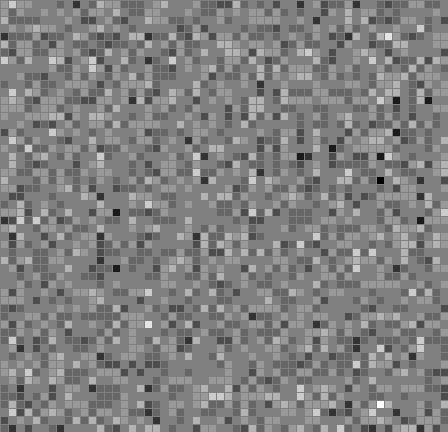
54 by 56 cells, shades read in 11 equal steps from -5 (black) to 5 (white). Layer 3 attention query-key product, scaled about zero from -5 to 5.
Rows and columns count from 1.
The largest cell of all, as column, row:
48, 51
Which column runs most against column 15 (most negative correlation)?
45
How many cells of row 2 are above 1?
2
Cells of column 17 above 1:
5
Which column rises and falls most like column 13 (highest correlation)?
6
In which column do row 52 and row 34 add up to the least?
50
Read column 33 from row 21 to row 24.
-1 -3 0 0
